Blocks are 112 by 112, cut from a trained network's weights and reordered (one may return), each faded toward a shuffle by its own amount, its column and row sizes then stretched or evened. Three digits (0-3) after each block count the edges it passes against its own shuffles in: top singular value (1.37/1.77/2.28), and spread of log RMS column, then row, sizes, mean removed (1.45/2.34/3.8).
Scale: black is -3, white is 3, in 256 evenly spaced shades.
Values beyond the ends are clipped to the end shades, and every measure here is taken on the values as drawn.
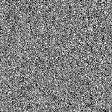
1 1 0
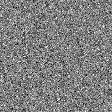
1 0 0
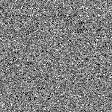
1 0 1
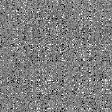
2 2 1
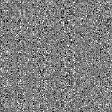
2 2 0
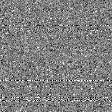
2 1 2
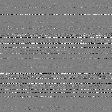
2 0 3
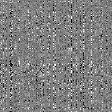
1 3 2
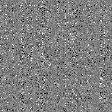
0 2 1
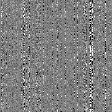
1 3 0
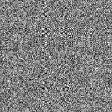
3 1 1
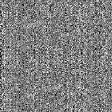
2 2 1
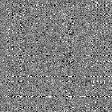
3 2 2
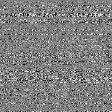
0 0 3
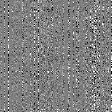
1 3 1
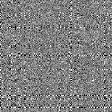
3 2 2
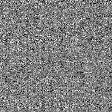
1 0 2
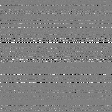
3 0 3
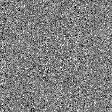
0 2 0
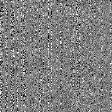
0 3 0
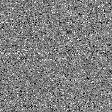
1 0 1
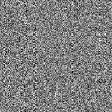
3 2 0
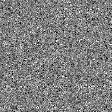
1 1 1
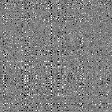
3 2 2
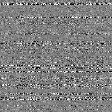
2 1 3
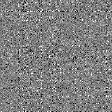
1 2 2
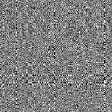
3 2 1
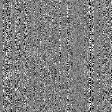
0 3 0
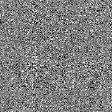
0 2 2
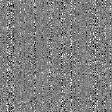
0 3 1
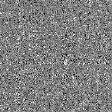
0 2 2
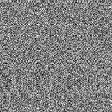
3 0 1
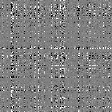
2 3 3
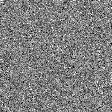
1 1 0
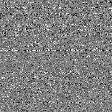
1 0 2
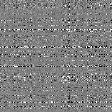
2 2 3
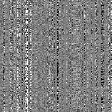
3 3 1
